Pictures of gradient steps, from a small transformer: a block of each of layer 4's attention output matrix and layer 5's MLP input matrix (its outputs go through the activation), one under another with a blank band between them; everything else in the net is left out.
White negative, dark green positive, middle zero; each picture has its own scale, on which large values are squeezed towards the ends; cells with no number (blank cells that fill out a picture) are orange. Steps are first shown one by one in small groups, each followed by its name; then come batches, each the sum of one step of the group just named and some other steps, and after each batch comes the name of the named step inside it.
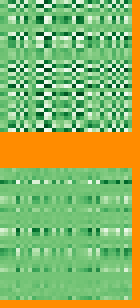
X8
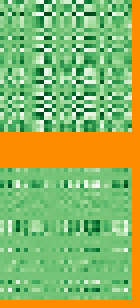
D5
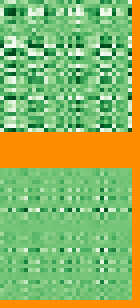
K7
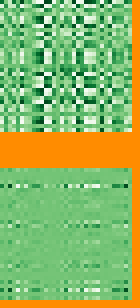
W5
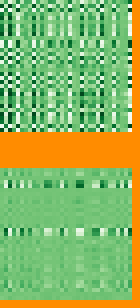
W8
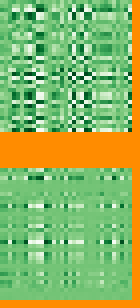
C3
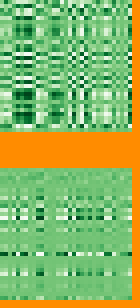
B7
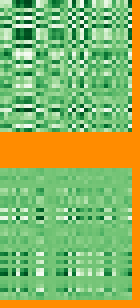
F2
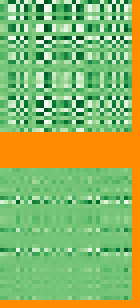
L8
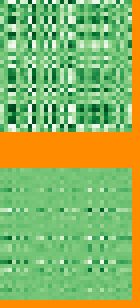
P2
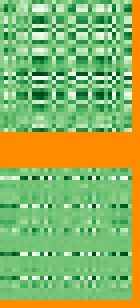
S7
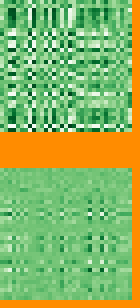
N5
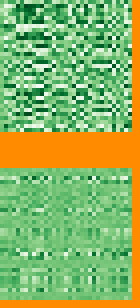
X8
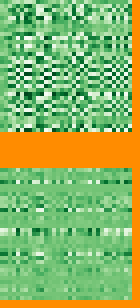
X8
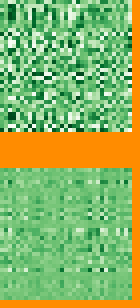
N5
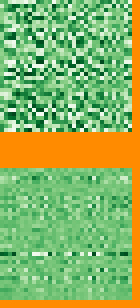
S7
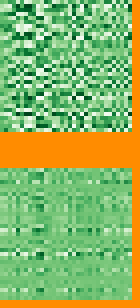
X8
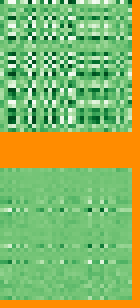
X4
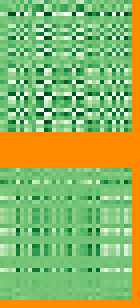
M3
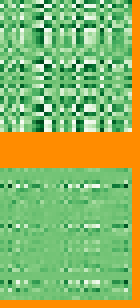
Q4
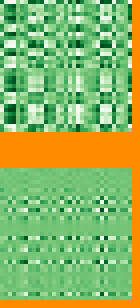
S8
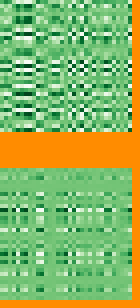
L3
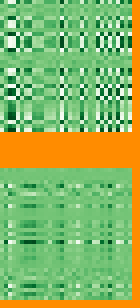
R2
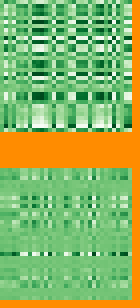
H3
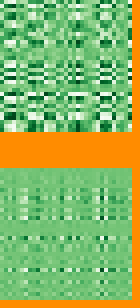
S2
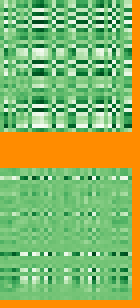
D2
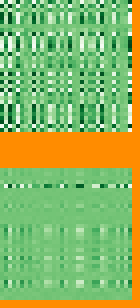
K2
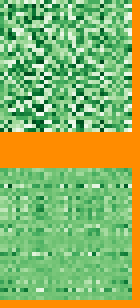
Q4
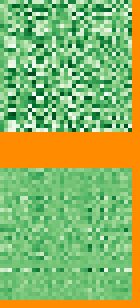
S2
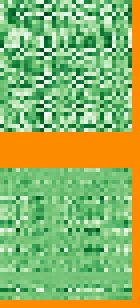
M3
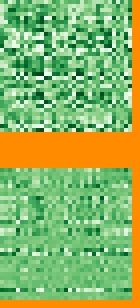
H3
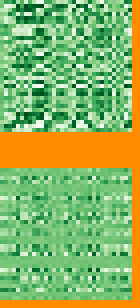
M3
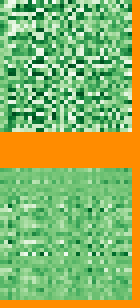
X4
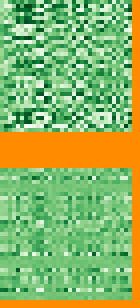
D2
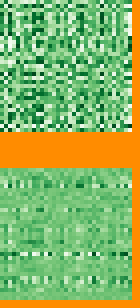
K2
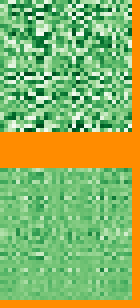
S2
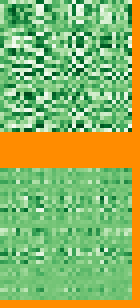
L3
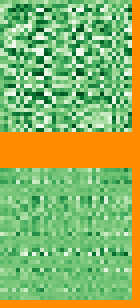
H3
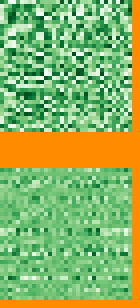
M3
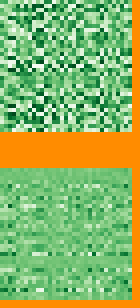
Q4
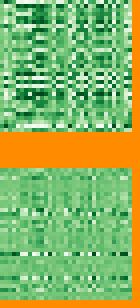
H3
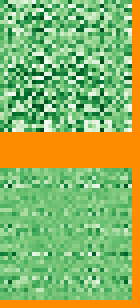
Q4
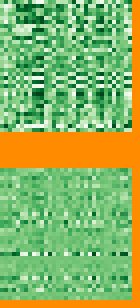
H3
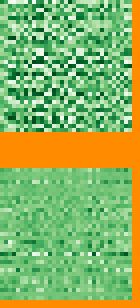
X4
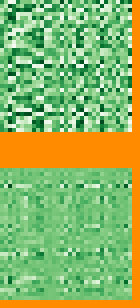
Q4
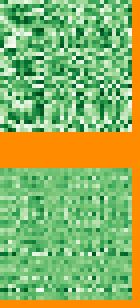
R2
